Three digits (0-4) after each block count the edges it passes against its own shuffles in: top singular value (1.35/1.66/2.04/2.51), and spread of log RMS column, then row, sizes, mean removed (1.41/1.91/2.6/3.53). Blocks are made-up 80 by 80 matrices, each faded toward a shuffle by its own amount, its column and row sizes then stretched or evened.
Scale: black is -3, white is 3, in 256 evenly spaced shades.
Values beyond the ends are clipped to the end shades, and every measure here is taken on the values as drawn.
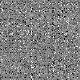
0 2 2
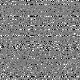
3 0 4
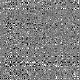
2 3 3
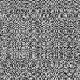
4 0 2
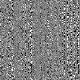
2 4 0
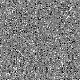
2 1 0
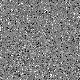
0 1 0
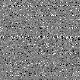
1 1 3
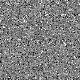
0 0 2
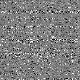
2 1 3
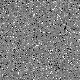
1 1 0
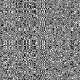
4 2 1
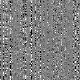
3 4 0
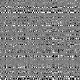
4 2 4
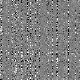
2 4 1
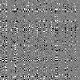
4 4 3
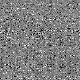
1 1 3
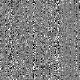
1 4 1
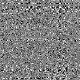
2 2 3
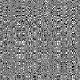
4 3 2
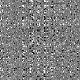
3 3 2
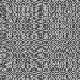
4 1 0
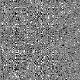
3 3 0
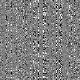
2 4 1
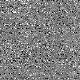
1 1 3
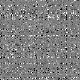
3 2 3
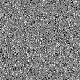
2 0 0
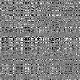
4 2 4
